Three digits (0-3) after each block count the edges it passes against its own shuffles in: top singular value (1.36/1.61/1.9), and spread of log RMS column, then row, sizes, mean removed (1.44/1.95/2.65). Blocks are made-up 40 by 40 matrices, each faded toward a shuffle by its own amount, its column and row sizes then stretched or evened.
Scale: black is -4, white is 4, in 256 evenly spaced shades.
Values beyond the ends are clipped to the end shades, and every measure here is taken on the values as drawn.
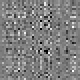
3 3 1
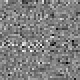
2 0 2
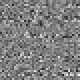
2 0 2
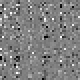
2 2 1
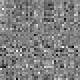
3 0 2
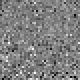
0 0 2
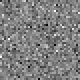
0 0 0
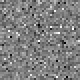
0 0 0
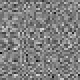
3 0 1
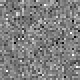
0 1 0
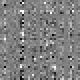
2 3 1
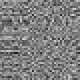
3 0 2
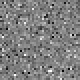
0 0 1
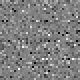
1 0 1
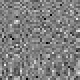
3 0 0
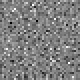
2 0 0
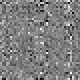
3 2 1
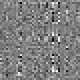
3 2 1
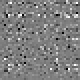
3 1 2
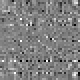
3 1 2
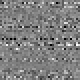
1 0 3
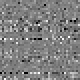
3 0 2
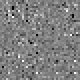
0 1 1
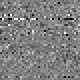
1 0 2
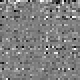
1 1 3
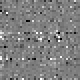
1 1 2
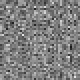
3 2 0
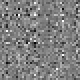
2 2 1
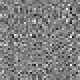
3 0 1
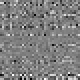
3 0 3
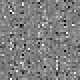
0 2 0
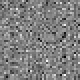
3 1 0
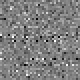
1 1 2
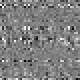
3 1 3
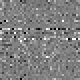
1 0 2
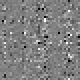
0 2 1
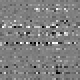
2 1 3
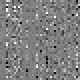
2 3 0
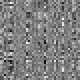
3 3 0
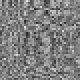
3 1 0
